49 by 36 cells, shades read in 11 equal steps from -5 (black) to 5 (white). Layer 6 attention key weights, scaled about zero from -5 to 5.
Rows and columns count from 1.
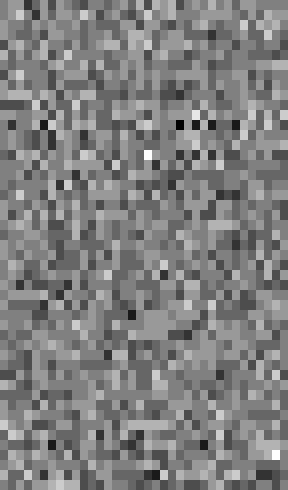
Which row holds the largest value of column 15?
17
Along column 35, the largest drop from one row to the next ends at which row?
47
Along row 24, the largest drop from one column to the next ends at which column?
11
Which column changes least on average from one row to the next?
31
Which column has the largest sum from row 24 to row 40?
24
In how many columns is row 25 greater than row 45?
17
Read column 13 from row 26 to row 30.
1 0 1 0 2
